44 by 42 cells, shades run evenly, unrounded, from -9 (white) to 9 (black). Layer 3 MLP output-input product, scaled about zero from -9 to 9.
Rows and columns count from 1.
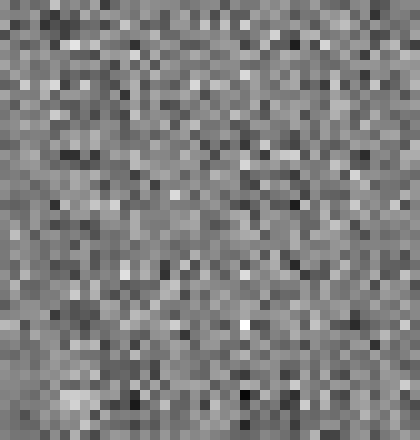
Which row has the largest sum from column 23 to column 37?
43
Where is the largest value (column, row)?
25, 40
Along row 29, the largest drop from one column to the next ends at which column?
39
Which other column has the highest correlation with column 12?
11
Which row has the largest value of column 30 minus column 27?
5
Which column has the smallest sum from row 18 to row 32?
18
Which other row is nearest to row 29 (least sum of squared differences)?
30
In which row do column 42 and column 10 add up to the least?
15
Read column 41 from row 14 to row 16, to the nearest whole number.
1 3 -3
